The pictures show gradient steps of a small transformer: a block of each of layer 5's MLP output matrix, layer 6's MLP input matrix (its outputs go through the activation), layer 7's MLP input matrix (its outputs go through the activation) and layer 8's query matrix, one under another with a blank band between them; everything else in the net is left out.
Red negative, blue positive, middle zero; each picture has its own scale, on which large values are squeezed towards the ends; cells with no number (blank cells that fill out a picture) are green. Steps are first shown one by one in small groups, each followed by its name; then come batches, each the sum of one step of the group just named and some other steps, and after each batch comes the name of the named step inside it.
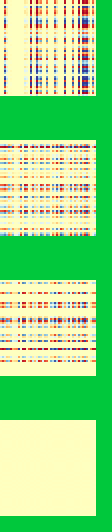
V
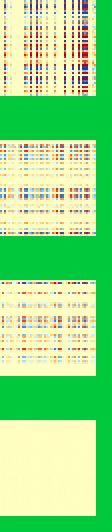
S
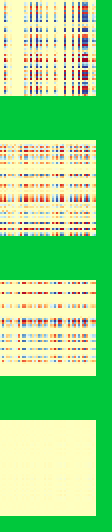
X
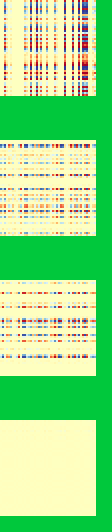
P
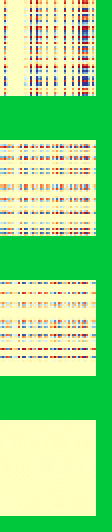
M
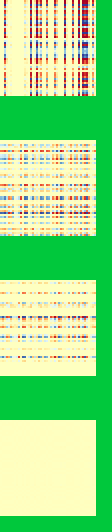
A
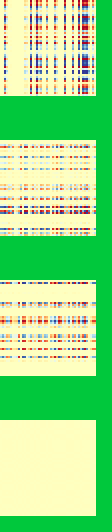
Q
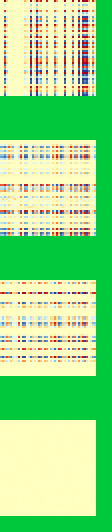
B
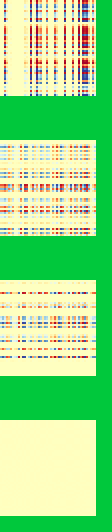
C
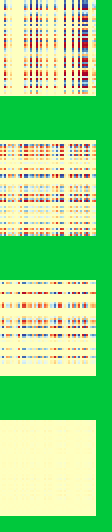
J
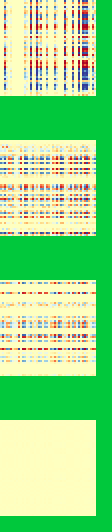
M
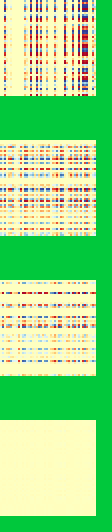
J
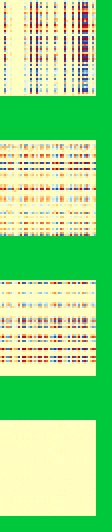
V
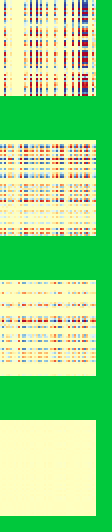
J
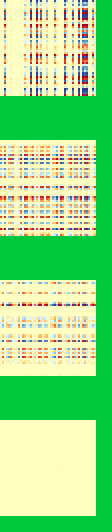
X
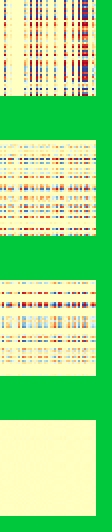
S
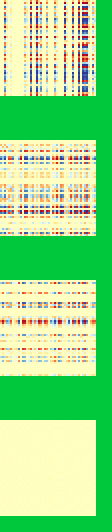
Q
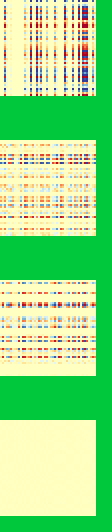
V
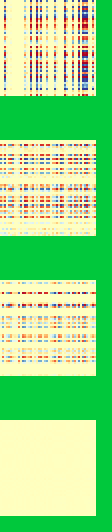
C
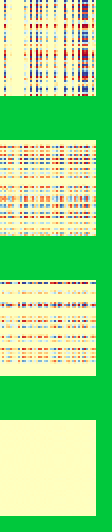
Q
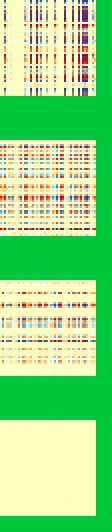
X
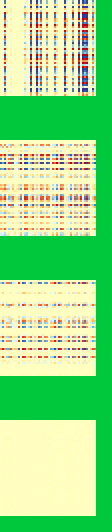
V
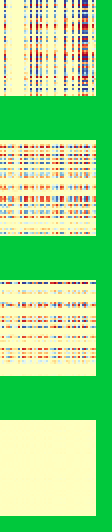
Q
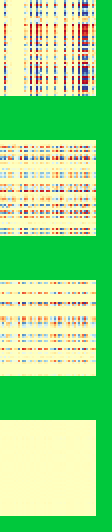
Q
